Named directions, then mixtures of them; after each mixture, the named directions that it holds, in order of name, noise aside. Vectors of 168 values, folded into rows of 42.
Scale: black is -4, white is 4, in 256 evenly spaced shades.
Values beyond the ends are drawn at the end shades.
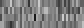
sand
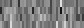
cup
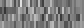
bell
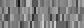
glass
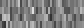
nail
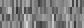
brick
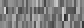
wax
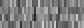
glass, sand.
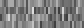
bell, nail, wax.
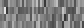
wax.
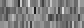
bell, glass, wax.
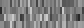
bell, cup, nail.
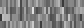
nail, wax.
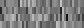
bell, cup, wax.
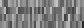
wax.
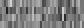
bell, sand, wax.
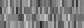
brick, cup, nail.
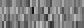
bell, brick, nail.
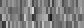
glass, nail.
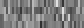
brick, nail, wax.
